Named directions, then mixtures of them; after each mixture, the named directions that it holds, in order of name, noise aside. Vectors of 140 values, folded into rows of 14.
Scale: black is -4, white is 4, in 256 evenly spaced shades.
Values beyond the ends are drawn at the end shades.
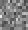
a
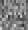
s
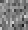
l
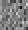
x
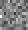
a.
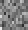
a, l, s.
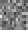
a.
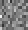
a, s, x.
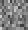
a, s, x.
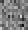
l, s, x.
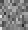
a, l, s.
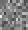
a.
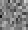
a.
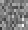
l, s.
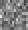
a.
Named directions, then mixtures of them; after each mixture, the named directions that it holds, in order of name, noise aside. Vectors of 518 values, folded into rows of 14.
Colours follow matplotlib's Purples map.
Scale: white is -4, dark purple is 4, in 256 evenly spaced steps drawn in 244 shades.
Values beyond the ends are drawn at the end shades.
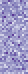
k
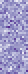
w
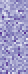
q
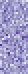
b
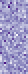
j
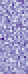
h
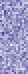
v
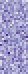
b, q.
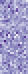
b, j.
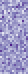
v.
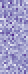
j, k, v.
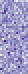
b, w.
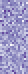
k, v, w.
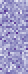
b, w.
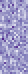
h, j.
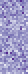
h, k, w.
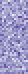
k.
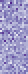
j, v.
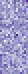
b, j, k.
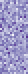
b, j, v.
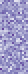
k, w.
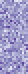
w.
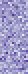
k.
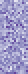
h, w.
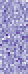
b.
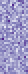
h.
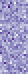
j.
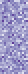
k, w.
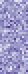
w.
